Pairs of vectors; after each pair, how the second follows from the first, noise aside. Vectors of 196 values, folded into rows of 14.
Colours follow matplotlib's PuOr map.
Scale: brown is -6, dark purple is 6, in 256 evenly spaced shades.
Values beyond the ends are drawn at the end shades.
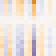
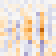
wrapped around, negated.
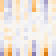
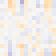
reversed, shrunk.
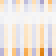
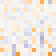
negated, partly zeroed.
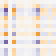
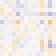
reversed, shrunk.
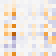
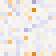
wrapped around, partly zeroed.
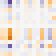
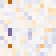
negated, partly zeroed.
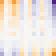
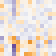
wrapped around.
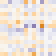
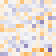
wrapped around, negated.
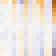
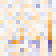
wrapped around, negated.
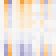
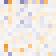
negated, partly zeroed.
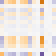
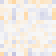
reversed, negated, shrunk.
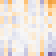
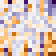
negated, scaled up.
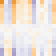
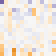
negated, partly zeroed.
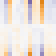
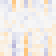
reversed, negated, shrunk.
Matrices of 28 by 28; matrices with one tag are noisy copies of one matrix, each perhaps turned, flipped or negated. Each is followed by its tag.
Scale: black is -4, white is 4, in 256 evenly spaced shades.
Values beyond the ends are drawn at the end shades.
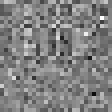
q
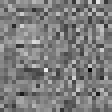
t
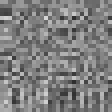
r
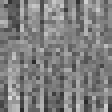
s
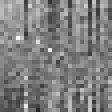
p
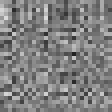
r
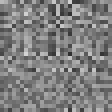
q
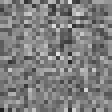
q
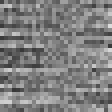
s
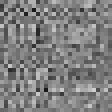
t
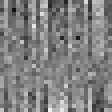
s
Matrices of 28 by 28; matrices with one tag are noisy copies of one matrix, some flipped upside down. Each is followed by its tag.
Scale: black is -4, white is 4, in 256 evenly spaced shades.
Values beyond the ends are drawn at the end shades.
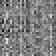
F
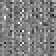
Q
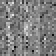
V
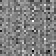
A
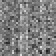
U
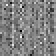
Q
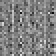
Q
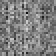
V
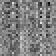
U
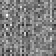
F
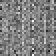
A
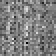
V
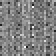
A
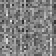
F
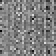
A
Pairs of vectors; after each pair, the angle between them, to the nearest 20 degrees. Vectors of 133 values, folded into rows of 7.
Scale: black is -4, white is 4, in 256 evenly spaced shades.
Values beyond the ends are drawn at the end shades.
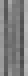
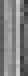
100 degrees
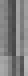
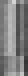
160 degrees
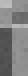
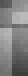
120 degrees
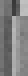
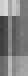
100 degrees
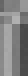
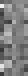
80 degrees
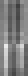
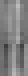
160 degrees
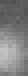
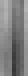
120 degrees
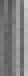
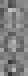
80 degrees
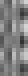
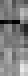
120 degrees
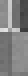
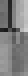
160 degrees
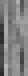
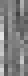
160 degrees
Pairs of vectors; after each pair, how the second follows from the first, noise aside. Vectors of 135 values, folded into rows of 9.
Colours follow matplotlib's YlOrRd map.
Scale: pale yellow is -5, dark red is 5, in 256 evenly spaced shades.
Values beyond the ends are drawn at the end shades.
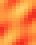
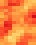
reversed.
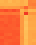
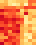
scaled up.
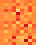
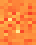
reversed, negated, partly zeroed.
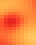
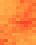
reversed, shrunk.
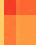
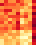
reversed, negated, scaled up.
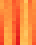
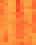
reversed, shrunk.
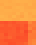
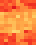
wrapped around.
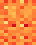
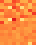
reversed, negated, partly zeroed.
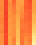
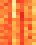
wrapped around.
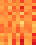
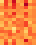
wrapped around.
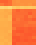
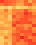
copied.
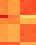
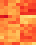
copied.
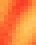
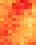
copied.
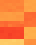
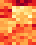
reversed, negated, scaled up.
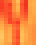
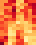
reversed, negated, scaled up.
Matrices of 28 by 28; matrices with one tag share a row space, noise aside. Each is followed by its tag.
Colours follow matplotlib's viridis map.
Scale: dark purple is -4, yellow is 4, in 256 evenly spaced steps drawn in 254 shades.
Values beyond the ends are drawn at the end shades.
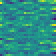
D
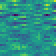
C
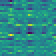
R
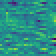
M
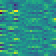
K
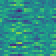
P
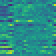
R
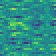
P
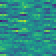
C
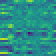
R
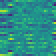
R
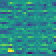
R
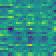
R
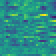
M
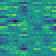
C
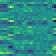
R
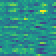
M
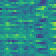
M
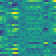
K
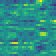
M
